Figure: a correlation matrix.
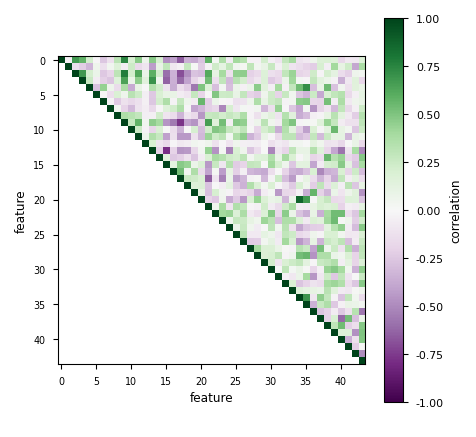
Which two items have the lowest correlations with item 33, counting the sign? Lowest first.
17, 16
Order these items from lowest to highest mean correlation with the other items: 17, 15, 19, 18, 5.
17, 19, 18, 15, 5
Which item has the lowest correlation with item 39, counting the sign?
42
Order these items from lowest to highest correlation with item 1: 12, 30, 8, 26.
12, 26, 8, 30
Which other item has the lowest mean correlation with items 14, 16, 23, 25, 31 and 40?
37
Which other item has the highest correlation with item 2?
9
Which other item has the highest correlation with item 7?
31
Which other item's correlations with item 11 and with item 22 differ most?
13
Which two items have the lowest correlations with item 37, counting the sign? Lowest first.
40, 16
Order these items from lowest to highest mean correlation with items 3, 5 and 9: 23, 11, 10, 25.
10, 25, 23, 11
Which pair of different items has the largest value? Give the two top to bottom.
20, 34
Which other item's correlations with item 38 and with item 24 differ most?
4
